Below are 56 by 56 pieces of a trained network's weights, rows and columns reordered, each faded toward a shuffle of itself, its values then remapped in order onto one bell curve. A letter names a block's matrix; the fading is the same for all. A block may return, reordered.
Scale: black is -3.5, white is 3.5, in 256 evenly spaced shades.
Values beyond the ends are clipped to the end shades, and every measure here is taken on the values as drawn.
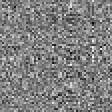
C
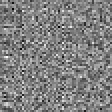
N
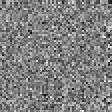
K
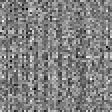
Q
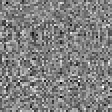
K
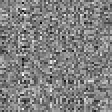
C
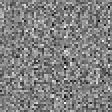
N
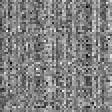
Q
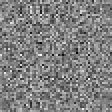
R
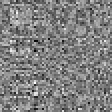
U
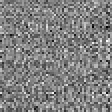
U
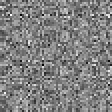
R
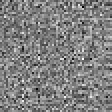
R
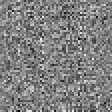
C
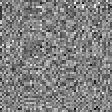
U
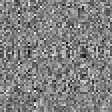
C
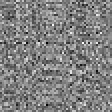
R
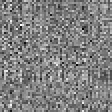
K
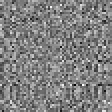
R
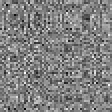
U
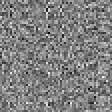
R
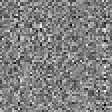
N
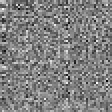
N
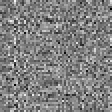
K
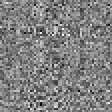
K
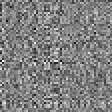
U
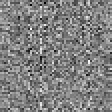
C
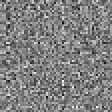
K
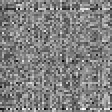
Q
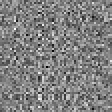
N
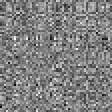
U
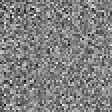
R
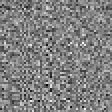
K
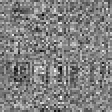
C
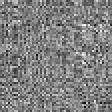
U
